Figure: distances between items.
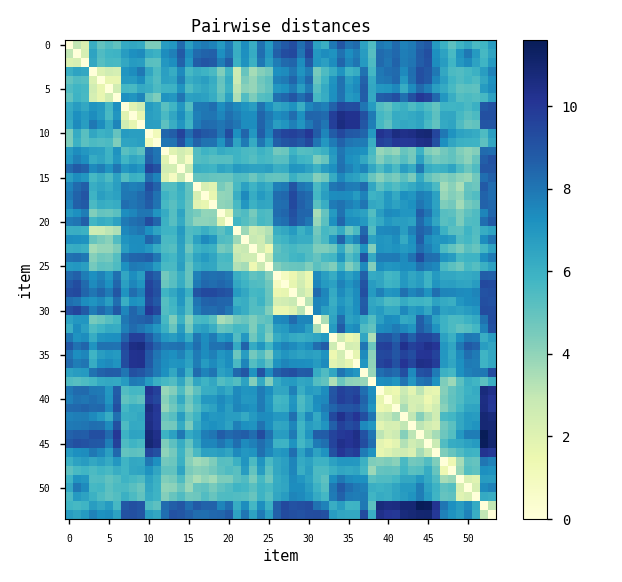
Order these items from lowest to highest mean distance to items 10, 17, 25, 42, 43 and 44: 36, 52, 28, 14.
14, 28, 36, 52
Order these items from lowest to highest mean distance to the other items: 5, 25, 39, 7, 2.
25, 5, 39, 7, 2
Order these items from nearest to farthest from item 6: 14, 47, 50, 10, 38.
10, 50, 38, 47, 14
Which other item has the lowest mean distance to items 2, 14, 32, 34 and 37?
38
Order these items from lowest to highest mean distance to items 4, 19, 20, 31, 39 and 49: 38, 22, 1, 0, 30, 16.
16, 22, 38, 0, 1, 30
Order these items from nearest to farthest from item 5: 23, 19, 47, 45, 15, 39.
23, 19, 15, 47, 39, 45
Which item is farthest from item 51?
34
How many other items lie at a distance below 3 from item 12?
3
